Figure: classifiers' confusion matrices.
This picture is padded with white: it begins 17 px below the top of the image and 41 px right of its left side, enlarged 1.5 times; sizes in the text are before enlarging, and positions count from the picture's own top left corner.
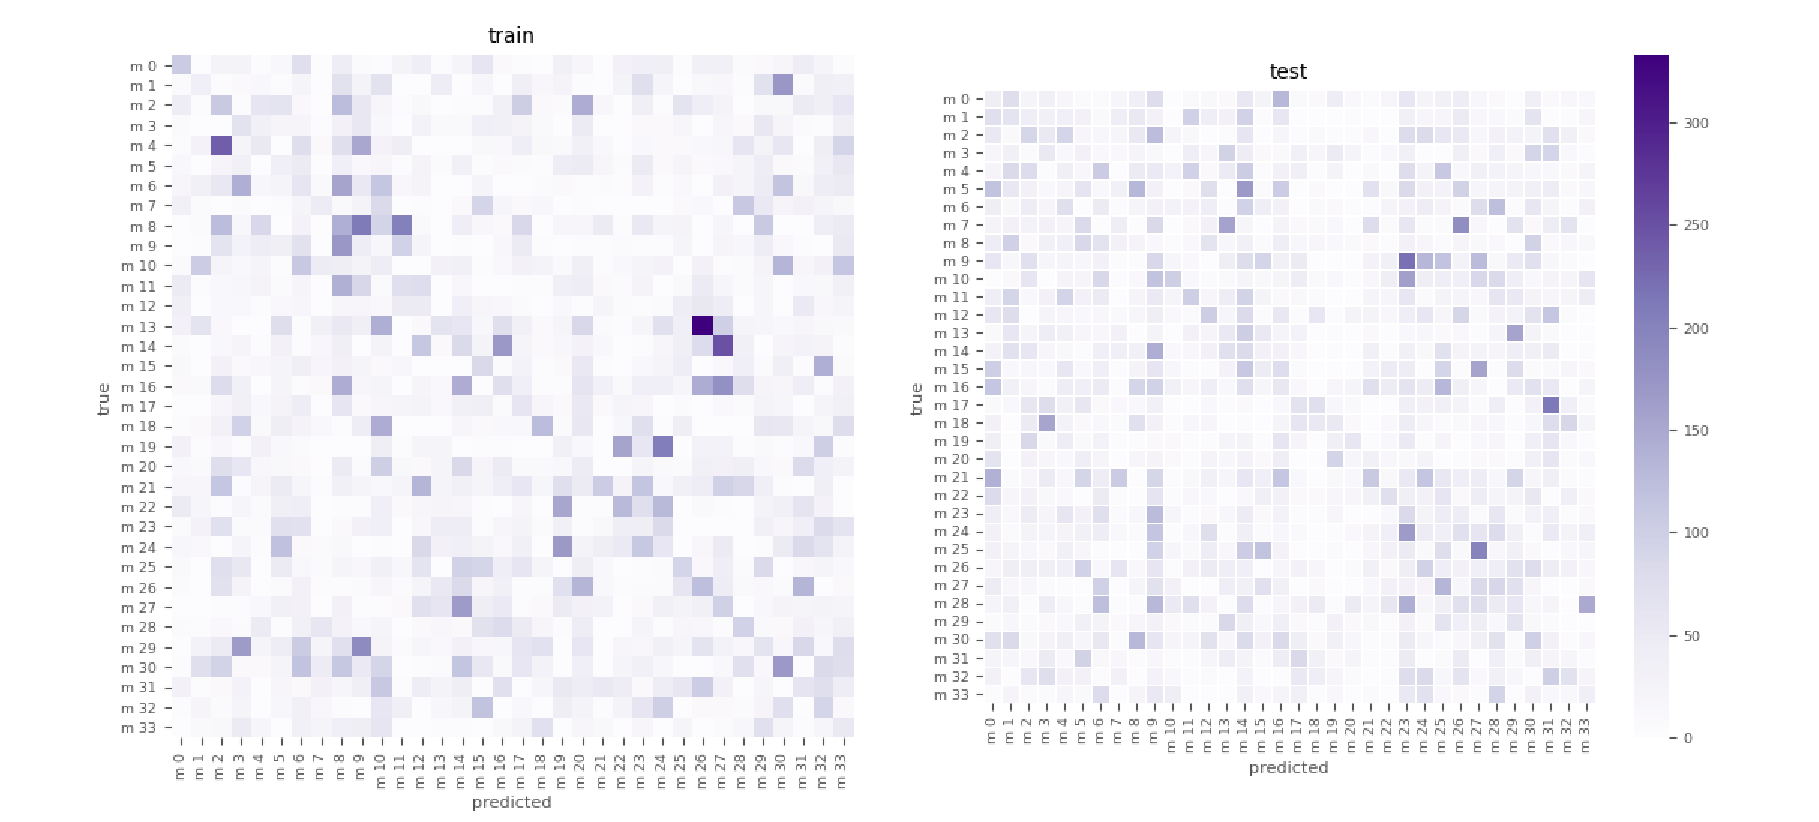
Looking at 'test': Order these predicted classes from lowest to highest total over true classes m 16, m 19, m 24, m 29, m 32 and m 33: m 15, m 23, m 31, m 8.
m 15, m 8, m 31, m 23
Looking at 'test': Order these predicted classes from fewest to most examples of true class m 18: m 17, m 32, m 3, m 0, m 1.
m 1, m 0, m 17, m 32, m 3
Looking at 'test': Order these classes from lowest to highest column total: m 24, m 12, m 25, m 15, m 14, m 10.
m 10, m 15, m 12, m 24, m 25, m 14
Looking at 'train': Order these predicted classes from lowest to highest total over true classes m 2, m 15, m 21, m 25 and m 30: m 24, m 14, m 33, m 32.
m 24, m 33, m 14, m 32
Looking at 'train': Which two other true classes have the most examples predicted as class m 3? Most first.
m 29, m 6
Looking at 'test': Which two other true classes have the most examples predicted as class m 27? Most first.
m 25, m 15
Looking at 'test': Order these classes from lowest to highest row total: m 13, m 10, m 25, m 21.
m 13, m 25, m 10, m 21
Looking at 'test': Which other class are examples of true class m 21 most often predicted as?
m 0
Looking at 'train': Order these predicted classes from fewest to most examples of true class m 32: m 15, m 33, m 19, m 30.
m 33, m 19, m 30, m 15
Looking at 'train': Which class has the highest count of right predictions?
m 30
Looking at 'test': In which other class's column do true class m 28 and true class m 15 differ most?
m 33
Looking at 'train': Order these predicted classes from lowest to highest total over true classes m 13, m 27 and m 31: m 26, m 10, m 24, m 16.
m 24, m 16, m 10, m 26
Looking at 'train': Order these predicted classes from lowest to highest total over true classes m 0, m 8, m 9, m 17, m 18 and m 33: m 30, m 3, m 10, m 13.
m 13, m 30, m 3, m 10
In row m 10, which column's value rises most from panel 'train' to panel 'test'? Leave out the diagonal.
m 23
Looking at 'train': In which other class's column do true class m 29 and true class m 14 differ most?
m 27
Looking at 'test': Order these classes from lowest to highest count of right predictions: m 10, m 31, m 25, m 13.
m 31, m 13, m 25, m 10
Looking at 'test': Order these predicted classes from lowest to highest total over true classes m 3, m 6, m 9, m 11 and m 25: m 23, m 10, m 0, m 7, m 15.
m 7, m 10, m 0, m 15, m 23
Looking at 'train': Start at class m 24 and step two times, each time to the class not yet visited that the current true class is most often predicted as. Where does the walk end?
m 22
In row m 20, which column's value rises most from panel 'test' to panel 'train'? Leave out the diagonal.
m 10
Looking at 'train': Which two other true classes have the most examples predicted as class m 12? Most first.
m 21, m 14
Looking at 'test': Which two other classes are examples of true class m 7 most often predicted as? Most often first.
m 26, m 13
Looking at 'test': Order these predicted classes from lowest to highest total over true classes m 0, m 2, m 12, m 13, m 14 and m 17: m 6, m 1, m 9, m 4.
m 6, m 4, m 1, m 9
